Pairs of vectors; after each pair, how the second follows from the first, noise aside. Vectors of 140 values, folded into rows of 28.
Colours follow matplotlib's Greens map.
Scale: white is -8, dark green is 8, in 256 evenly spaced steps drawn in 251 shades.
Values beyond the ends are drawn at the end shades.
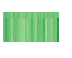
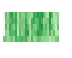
reversed, negated, scaled up.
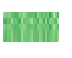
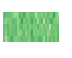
negated, partly zeroed.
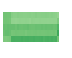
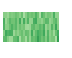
shuffled.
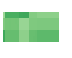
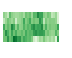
reversed, negated, scaled up.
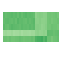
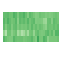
partly zeroed.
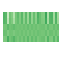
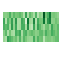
wrapped around, negated, scaled up.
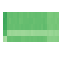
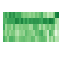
reversed, negated, scaled up.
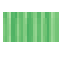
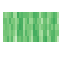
wrapped around.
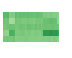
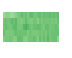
wrapped around, negated, shrunk.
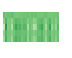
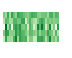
scaled up.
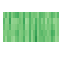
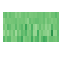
reversed, partly zeroed.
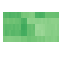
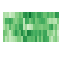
wrapped around, negated, scaled up.
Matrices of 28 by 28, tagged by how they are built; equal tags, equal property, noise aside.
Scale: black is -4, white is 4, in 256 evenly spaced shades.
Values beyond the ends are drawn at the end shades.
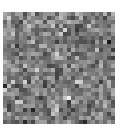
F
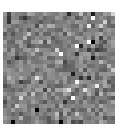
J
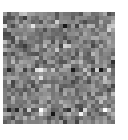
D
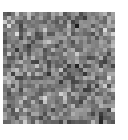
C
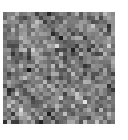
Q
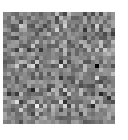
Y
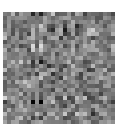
Y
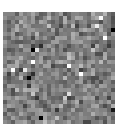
J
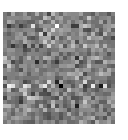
D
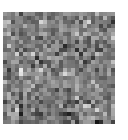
Y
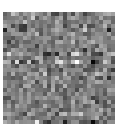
D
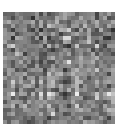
Y
